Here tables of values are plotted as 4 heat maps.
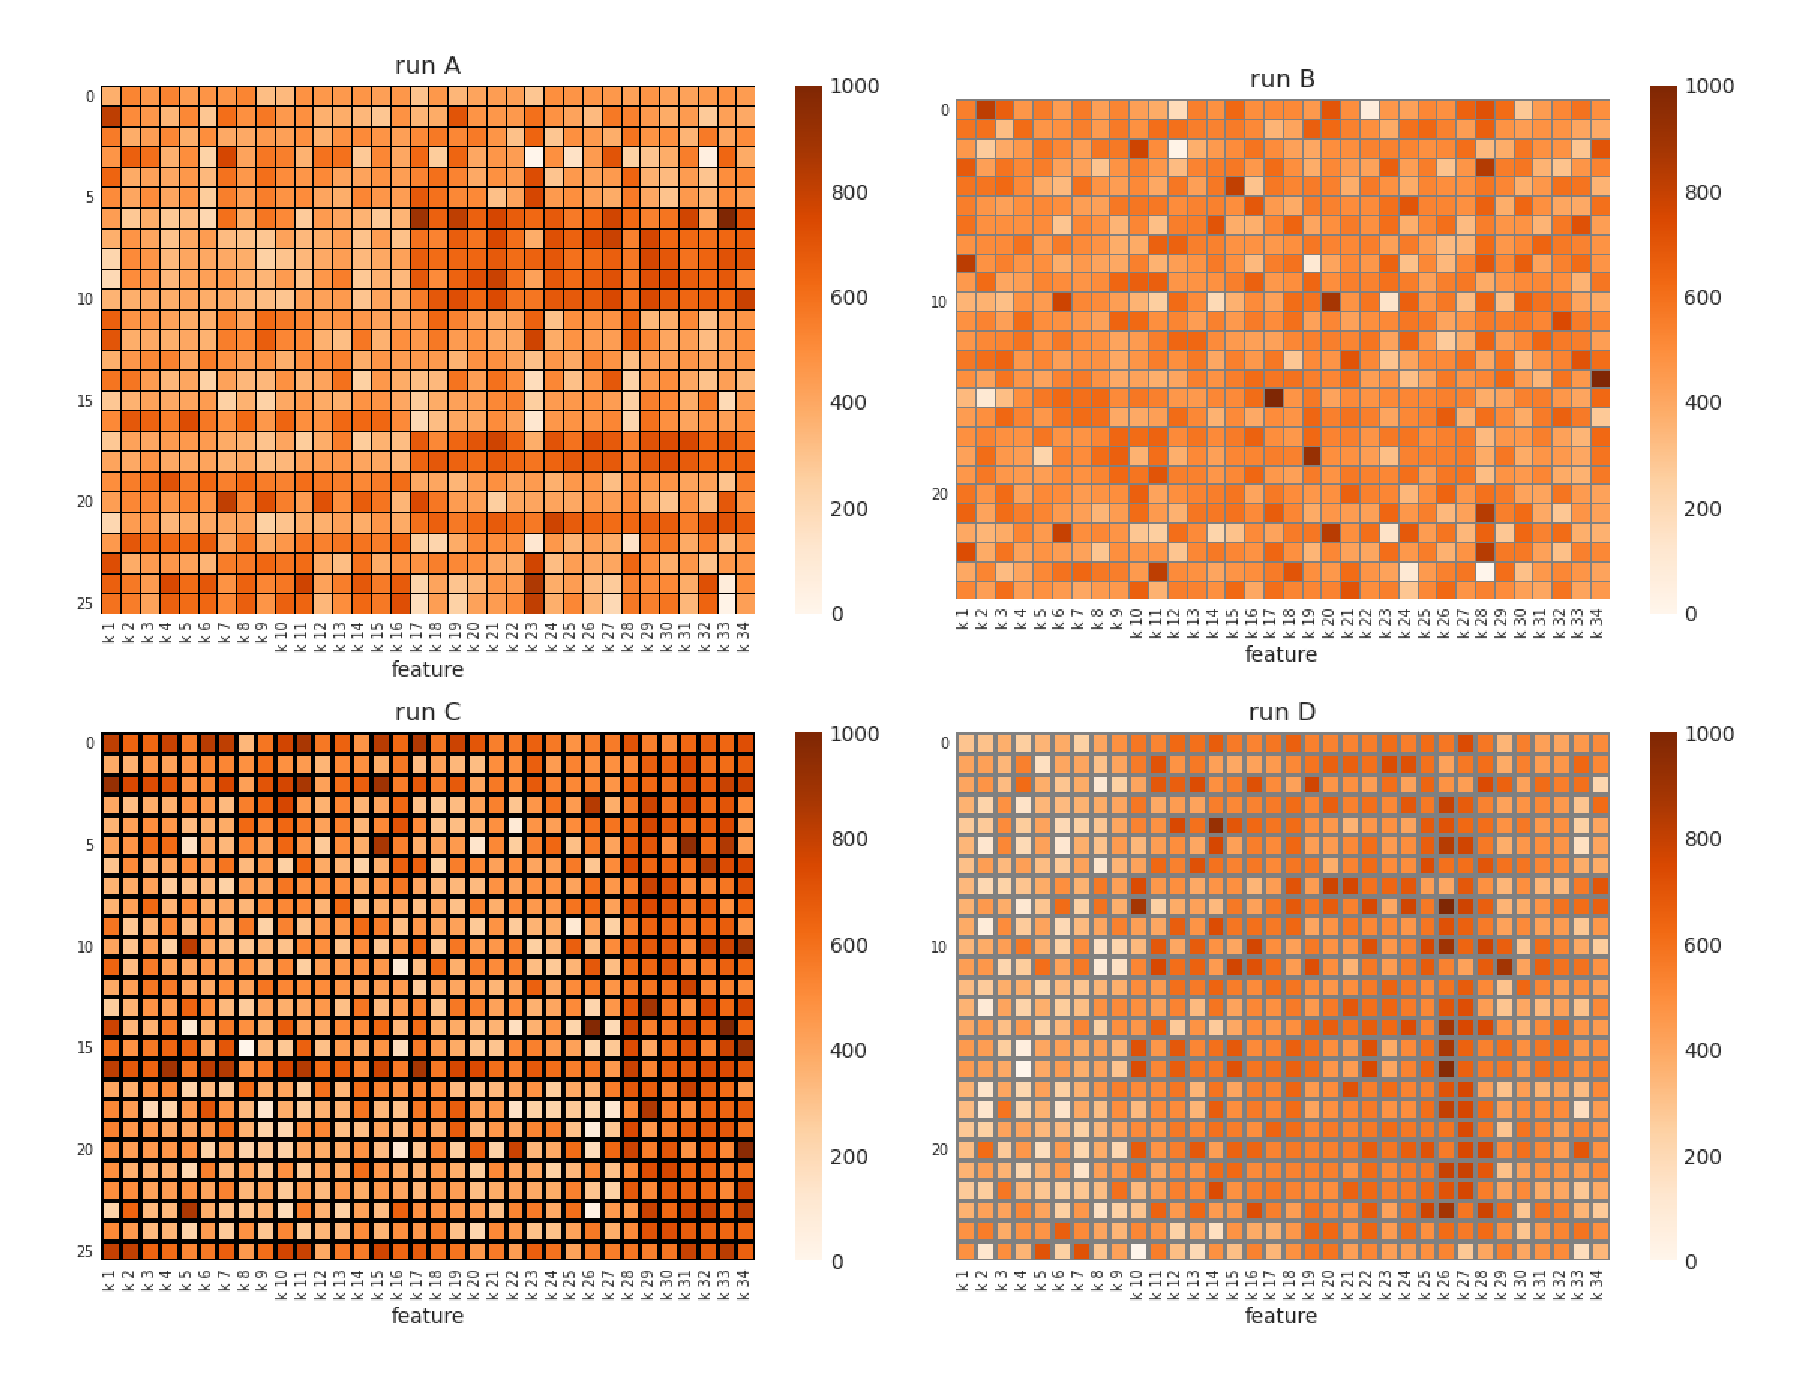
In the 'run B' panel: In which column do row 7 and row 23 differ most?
k 12
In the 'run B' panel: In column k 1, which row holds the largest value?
8
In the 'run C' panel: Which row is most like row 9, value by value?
21
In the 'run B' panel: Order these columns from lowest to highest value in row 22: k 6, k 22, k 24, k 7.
k 7, k 22, k 24, k 6
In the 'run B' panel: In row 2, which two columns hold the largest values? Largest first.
k 10, k 34
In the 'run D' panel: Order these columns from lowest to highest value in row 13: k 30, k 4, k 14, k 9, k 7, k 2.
k 2, k 4, k 7, k 30, k 9, k 14
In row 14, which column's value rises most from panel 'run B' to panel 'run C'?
k 33
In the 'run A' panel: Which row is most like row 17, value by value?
9
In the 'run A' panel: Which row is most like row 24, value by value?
25
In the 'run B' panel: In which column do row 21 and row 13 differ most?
k 28
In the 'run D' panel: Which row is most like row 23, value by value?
10
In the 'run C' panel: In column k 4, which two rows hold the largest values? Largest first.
16, 0
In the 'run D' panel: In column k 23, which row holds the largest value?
1
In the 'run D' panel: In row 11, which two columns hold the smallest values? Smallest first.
k 8, k 9
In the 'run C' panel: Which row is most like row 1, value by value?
12
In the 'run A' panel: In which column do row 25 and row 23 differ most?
k 33
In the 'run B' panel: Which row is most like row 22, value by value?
10
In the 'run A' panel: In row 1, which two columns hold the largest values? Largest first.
k 1, k 19
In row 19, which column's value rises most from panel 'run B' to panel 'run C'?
k 28
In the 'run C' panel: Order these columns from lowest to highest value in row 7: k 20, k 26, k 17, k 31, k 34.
k 20, k 17, k 31, k 26, k 34
